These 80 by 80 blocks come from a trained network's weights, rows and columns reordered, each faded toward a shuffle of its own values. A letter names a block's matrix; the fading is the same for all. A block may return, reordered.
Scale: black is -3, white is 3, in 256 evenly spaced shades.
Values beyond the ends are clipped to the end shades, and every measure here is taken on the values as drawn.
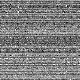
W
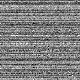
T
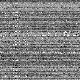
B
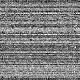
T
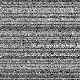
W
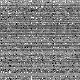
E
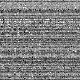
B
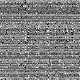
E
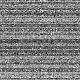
W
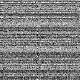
T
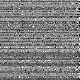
B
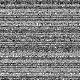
W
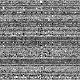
B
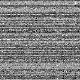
W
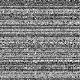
W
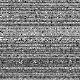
B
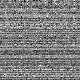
B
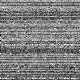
W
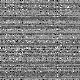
E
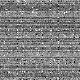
E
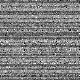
B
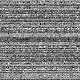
W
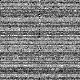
T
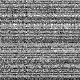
T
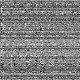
E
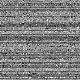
B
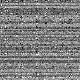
B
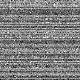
W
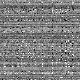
E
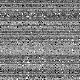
E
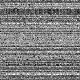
T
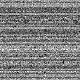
W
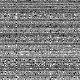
E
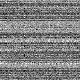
T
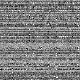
W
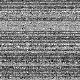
W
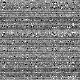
E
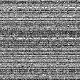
T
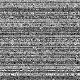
W
